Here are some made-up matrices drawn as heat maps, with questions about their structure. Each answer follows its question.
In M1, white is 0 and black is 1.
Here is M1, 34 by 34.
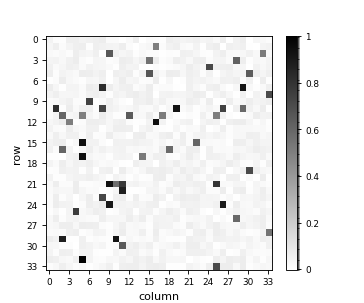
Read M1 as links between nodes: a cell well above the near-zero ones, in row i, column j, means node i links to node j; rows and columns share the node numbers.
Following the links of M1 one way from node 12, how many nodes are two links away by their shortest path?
4
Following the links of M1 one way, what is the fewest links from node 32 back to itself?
5
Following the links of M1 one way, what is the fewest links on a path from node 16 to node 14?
7
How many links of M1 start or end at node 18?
1
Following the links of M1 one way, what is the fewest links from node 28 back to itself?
6
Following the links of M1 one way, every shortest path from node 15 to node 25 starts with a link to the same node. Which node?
node 22
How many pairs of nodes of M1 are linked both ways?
2
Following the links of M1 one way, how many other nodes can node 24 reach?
7
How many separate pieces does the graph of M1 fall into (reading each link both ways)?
6
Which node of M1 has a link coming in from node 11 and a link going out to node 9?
node 2
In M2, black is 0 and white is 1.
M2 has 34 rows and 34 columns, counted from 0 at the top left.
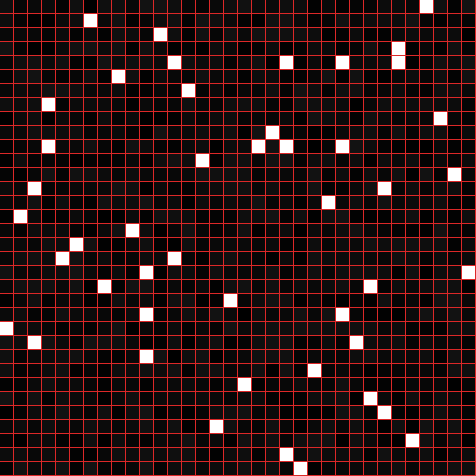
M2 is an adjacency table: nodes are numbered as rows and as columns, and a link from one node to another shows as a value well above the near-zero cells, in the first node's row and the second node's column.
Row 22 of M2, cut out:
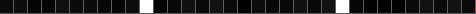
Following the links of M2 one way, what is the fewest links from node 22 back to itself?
4
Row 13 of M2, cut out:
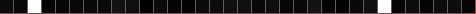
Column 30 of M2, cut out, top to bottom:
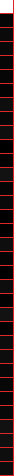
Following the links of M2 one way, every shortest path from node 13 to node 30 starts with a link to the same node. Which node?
node 2
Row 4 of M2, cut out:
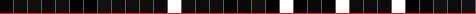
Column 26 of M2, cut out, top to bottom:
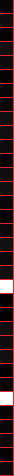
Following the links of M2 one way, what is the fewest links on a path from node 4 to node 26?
2
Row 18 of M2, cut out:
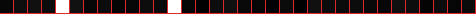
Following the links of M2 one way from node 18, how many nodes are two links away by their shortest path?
4
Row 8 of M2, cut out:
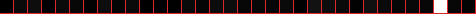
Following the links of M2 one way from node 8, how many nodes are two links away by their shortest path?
1
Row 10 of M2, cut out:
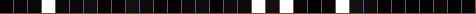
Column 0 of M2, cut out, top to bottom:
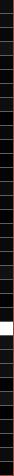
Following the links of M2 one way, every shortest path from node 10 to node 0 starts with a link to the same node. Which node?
node 24
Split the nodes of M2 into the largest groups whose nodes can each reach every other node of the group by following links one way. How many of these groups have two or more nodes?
4
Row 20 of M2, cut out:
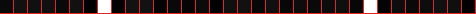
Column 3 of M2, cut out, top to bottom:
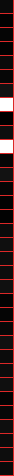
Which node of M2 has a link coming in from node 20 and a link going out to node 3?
node 7
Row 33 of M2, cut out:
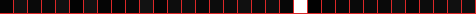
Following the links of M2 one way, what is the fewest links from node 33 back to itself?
5
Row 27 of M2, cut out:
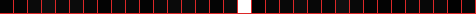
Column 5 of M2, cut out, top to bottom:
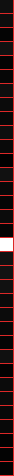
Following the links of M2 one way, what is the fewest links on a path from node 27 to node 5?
2
